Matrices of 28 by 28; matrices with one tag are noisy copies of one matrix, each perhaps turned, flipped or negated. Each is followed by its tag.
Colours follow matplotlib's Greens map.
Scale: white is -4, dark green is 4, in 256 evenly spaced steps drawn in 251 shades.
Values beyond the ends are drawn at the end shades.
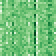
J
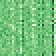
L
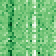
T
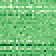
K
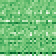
L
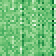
L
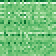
L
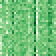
J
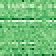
J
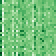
L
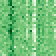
T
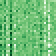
K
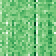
J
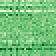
K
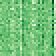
L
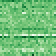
J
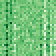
K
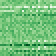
K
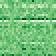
J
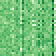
L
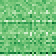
L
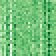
K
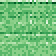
L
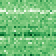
T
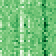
T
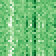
T
